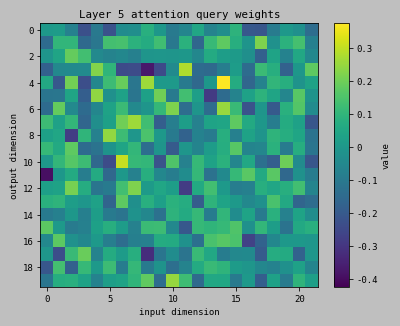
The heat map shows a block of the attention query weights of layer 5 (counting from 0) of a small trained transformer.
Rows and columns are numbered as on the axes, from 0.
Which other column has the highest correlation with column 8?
6
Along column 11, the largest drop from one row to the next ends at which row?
4
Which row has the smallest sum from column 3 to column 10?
3
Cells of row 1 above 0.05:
14
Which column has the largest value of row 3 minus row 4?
11
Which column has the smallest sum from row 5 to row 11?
21
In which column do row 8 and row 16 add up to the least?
2
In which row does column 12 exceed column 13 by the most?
5
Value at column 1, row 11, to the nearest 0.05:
0
